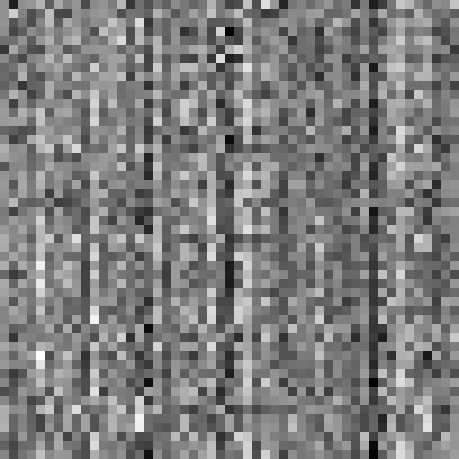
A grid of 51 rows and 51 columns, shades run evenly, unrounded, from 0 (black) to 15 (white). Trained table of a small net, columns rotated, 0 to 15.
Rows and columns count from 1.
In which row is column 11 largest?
36
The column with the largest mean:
28
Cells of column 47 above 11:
4
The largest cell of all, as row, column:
40, 5
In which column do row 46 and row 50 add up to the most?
45
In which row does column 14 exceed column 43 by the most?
38
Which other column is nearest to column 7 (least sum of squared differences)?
20
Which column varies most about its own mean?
16
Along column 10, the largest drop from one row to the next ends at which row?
49
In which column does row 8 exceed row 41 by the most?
48
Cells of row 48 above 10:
7
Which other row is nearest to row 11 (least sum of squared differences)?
2
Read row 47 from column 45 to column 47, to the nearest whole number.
5 7 7
